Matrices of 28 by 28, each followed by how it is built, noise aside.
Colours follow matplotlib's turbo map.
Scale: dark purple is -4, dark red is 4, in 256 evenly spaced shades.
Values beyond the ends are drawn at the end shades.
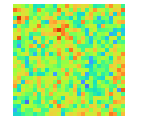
smooth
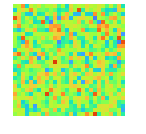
repeating columns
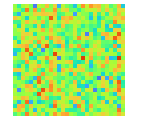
repeating rows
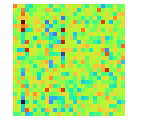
uneven columns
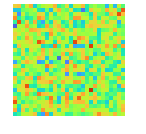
blocks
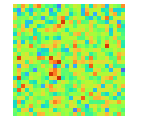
blocks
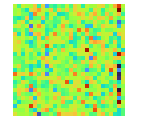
uneven columns
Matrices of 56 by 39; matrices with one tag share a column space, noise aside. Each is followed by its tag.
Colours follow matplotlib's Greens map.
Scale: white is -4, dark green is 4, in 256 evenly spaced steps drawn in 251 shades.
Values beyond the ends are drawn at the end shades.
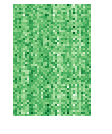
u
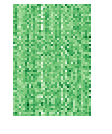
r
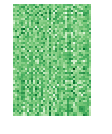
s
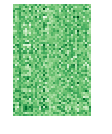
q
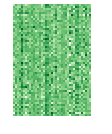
u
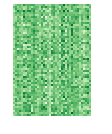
q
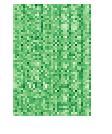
r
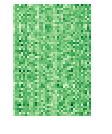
r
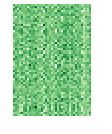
q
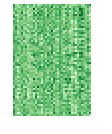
u
